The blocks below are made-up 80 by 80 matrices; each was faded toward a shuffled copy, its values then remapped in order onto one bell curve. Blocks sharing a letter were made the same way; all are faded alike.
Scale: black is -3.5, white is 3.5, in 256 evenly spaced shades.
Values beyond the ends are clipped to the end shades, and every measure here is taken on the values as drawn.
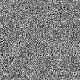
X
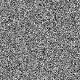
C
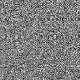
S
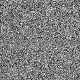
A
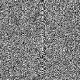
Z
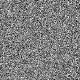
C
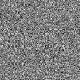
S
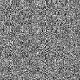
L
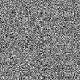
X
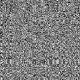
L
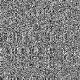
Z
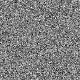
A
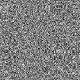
X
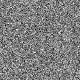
A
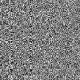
L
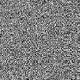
L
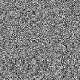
X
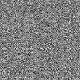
X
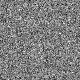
A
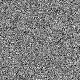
A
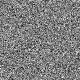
A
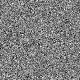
A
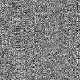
Z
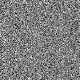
C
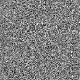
Z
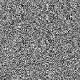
Z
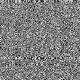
S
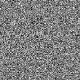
S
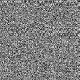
S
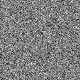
A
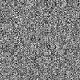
X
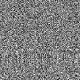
X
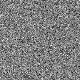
A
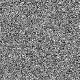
A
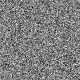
A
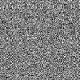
X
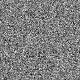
A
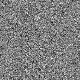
C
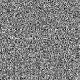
S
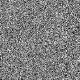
C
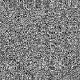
X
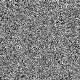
A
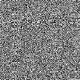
S
